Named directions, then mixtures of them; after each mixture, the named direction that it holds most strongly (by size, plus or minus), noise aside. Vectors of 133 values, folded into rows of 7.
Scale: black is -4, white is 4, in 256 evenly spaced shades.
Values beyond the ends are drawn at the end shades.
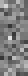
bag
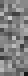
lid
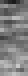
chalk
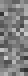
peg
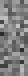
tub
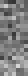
bag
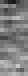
chalk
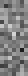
tub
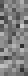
tub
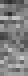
chalk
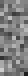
lid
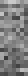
peg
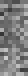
peg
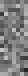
peg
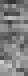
chalk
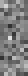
bag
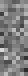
peg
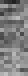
chalk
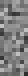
lid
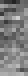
chalk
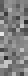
peg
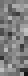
lid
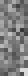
peg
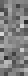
peg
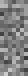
peg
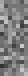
tub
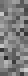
peg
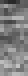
chalk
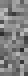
tub
